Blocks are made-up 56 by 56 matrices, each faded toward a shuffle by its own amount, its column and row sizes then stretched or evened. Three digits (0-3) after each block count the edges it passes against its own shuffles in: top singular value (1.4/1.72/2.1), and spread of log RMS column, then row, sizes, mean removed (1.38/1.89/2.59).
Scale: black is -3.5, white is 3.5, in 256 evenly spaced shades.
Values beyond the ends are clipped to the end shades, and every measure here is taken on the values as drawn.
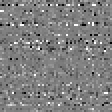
1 0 3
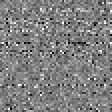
1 1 3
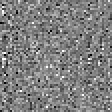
1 1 0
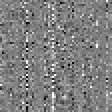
2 3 0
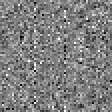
2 2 0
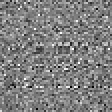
3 0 2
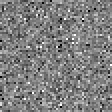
0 1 1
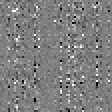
1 3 1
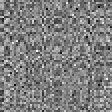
3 1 0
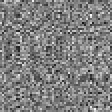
3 1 1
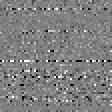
1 0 3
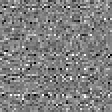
3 0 2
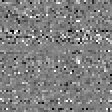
0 0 3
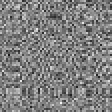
3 0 1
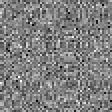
3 0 0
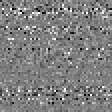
0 0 3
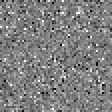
0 1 1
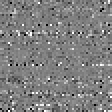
0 1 3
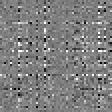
3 3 3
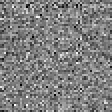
2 1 1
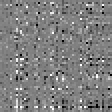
3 3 2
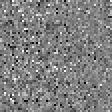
0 2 0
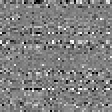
3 0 3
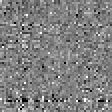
2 1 2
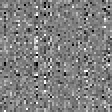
2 3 0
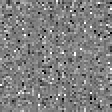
0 2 0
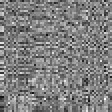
3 2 1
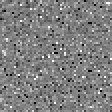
0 0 0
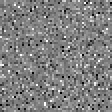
1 0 0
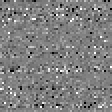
0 1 3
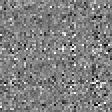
0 2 2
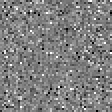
0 1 1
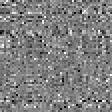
3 0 2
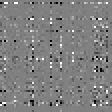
1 3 3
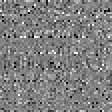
2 0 2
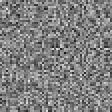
2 0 0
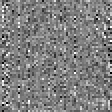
0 3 0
